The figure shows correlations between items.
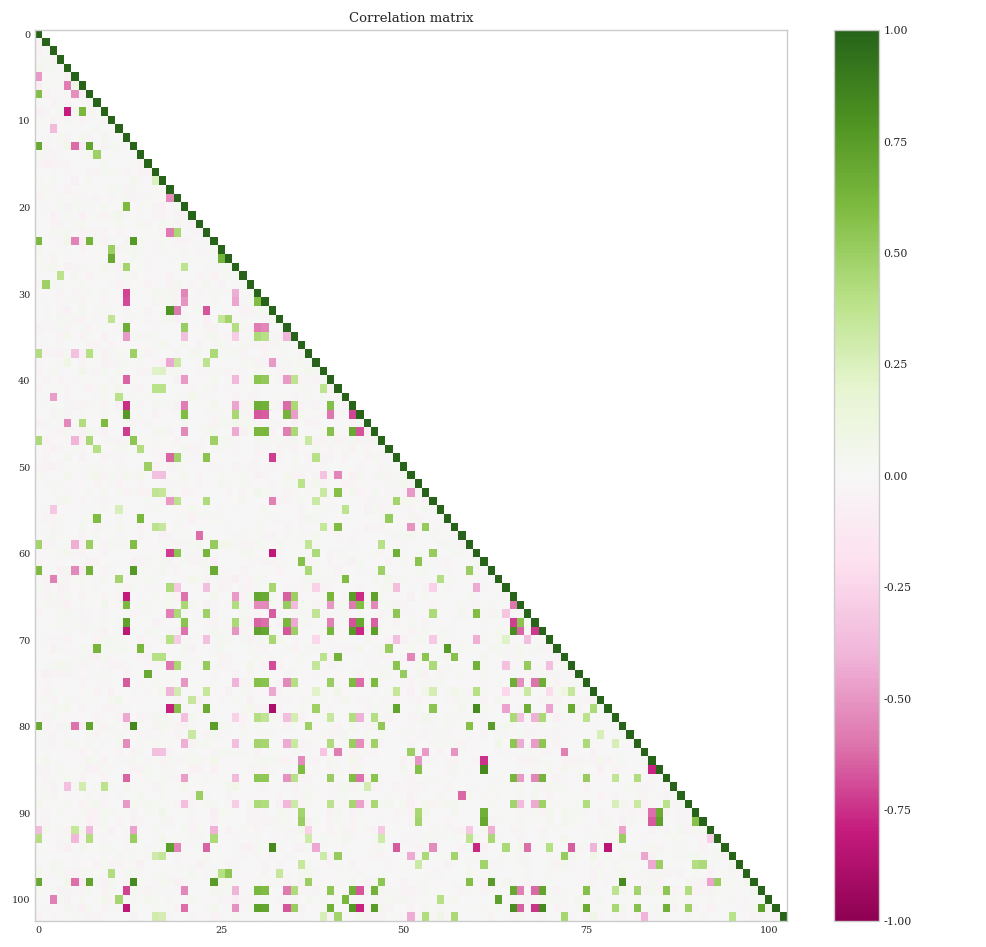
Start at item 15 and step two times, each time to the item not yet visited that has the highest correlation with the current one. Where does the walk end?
50
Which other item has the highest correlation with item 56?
71
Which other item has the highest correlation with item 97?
26
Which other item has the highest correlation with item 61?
85
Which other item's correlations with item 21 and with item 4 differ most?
9
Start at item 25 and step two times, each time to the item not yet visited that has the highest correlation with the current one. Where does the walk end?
10
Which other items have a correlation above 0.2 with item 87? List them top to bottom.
6, 9, 45
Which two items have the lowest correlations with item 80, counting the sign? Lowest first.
5, 92
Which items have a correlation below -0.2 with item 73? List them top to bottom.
18, 32, 64, 70, 94
